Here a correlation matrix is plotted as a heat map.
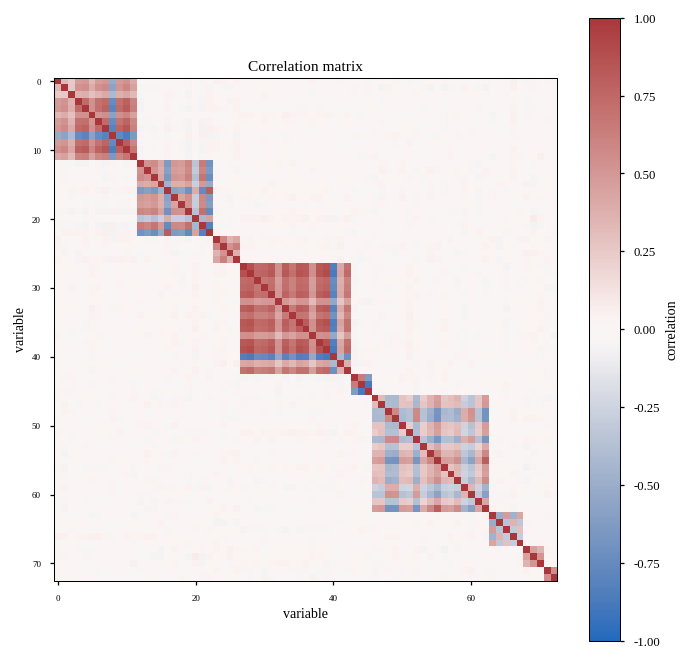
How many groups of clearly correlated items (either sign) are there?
9
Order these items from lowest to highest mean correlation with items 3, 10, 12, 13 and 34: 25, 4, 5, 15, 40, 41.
40, 25, 41, 15, 5, 4
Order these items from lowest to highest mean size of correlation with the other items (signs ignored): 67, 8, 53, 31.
67, 53, 8, 31
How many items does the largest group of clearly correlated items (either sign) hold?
17
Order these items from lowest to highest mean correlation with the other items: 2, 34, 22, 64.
22, 64, 2, 34
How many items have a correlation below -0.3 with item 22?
8
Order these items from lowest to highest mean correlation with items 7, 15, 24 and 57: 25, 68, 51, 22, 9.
22, 68, 51, 25, 9
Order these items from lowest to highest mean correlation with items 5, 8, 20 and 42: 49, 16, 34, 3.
3, 49, 16, 34
